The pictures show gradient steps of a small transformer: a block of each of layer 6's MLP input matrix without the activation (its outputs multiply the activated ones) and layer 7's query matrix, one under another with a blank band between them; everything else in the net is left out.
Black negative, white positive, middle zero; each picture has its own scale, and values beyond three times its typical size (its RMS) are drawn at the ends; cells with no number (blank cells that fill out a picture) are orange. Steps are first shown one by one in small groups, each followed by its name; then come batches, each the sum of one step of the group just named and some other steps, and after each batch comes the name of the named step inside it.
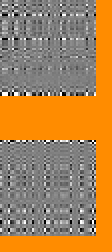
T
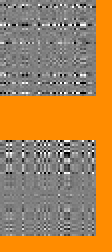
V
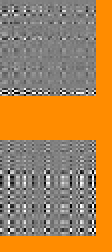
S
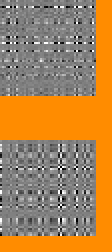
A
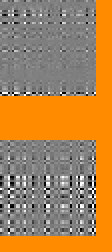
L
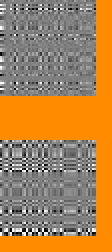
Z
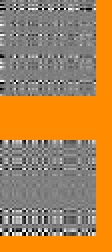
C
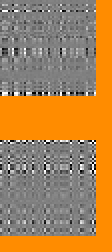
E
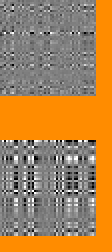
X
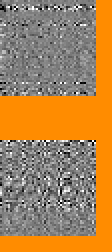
V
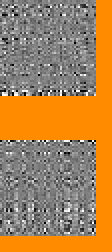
T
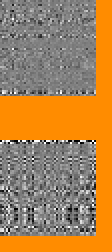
E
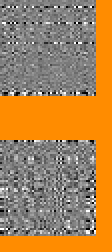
X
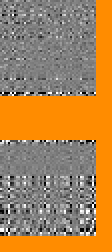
L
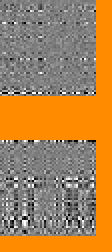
S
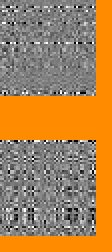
E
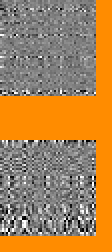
L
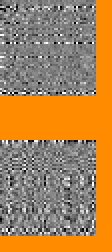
S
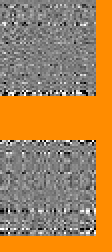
V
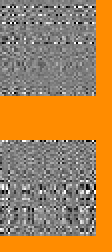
T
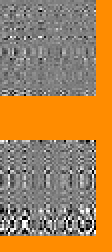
S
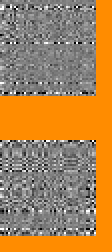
Z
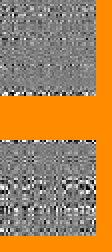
T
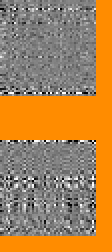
S
